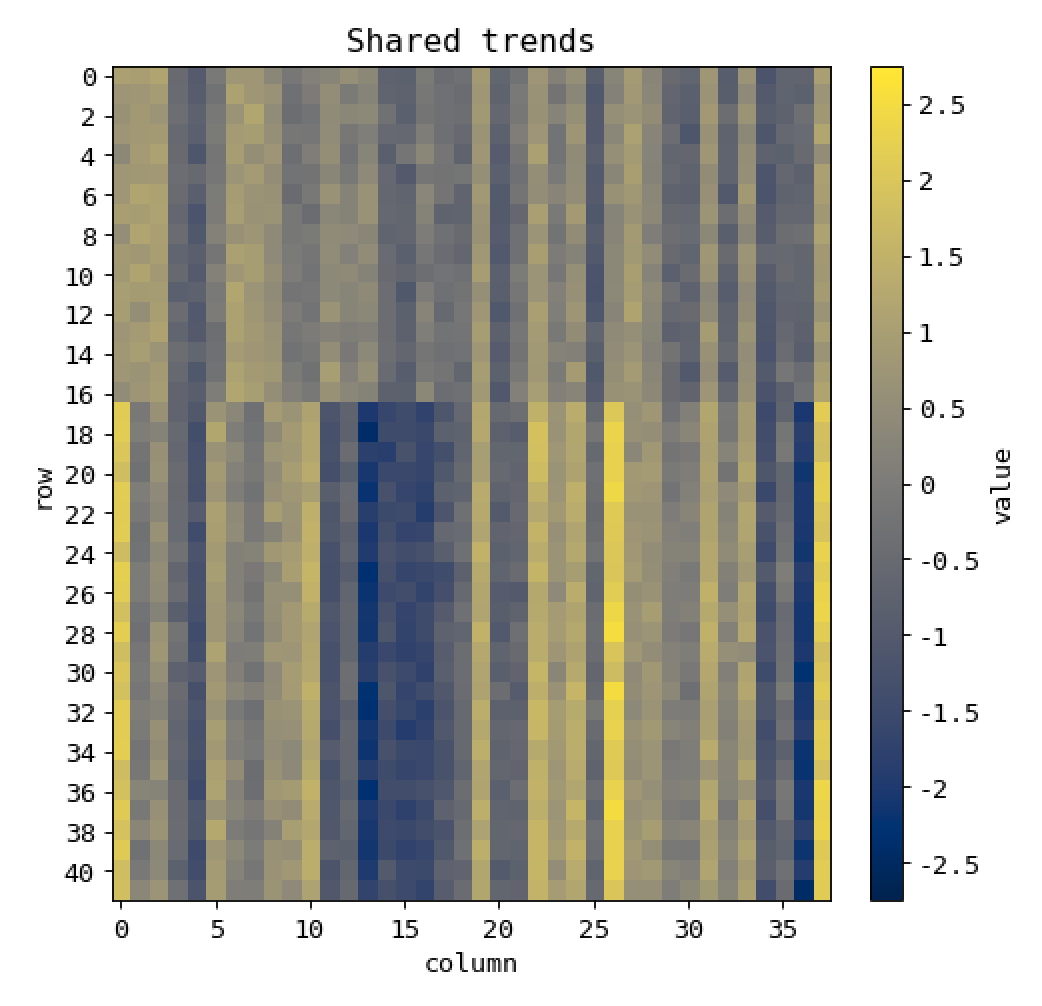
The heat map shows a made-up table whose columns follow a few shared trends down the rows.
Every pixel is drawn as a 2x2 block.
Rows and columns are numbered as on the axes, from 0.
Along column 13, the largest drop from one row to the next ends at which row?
17
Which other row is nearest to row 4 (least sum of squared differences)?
1
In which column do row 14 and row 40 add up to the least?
36
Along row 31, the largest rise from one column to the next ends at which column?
37
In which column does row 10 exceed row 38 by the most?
13
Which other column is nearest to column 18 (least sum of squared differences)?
3
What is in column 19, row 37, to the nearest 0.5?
1.5
